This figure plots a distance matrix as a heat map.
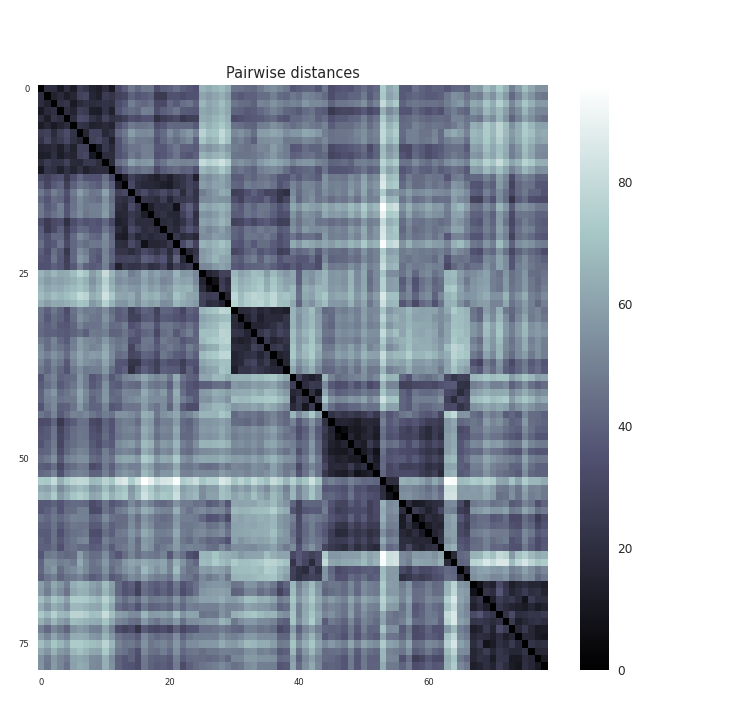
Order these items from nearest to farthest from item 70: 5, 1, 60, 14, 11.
14, 60, 1, 11, 5
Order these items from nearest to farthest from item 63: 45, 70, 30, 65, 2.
65, 2, 45, 30, 70
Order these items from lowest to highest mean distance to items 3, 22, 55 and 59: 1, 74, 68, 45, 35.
45, 1, 74, 68, 35
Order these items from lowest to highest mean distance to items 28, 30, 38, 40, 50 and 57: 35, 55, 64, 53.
35, 55, 64, 53
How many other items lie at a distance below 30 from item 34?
8
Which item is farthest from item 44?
64
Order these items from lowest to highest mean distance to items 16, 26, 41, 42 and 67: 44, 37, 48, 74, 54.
74, 37, 48, 44, 54
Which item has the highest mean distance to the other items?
53
